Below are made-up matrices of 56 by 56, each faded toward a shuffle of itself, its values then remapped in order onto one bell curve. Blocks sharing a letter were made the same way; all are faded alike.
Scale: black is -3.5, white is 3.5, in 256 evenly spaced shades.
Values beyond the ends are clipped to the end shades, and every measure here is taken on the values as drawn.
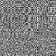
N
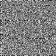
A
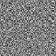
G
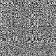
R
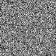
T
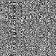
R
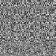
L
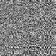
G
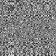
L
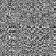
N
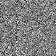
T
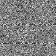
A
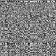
L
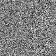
T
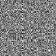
R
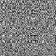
L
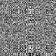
N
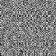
G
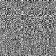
L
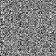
R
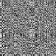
N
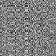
G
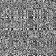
L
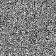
T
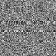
G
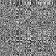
N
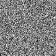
T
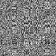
G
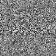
A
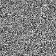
T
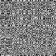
L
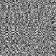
G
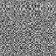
N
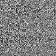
A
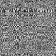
L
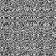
L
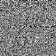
A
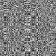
N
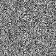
T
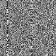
R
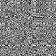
L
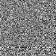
A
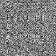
R
